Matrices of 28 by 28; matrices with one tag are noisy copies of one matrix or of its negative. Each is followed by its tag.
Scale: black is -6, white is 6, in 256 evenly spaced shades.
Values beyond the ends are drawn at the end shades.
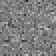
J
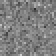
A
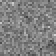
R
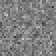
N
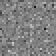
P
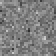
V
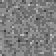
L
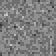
N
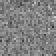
J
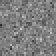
N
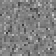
A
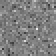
P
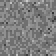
J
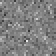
V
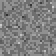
N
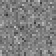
N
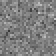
A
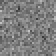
V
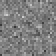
N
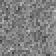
V
